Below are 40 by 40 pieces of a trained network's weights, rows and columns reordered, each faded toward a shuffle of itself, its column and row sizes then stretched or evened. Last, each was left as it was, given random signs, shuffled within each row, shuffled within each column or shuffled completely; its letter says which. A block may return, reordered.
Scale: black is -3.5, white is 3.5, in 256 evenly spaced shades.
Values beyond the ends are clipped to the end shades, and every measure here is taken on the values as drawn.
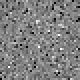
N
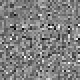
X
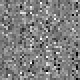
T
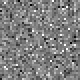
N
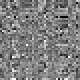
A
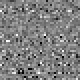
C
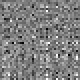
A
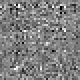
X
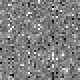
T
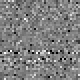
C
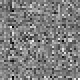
X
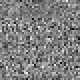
C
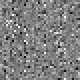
T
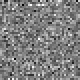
C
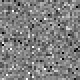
N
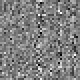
T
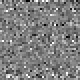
C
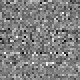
C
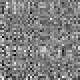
A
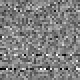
C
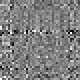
A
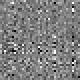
A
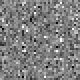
T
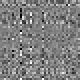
A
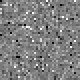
N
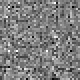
X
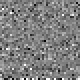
C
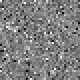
N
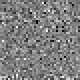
C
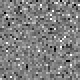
N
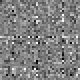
X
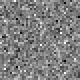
N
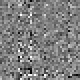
X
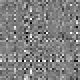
A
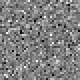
N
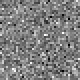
N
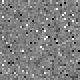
N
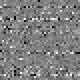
C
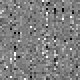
T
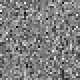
T
